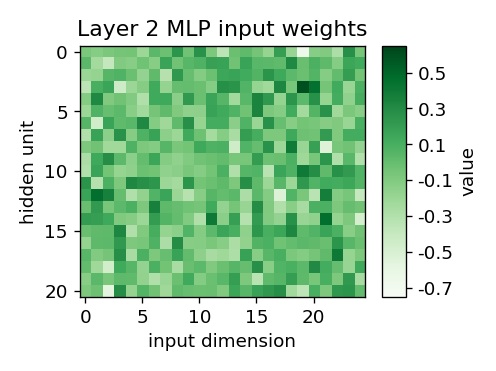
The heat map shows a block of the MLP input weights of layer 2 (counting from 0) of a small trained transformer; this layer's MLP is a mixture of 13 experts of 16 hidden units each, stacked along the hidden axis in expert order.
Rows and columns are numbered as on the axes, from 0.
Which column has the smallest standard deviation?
10
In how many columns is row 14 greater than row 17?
13
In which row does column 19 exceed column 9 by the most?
3
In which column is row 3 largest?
19
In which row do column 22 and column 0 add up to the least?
9
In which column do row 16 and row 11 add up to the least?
7
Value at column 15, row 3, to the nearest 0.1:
-0.2
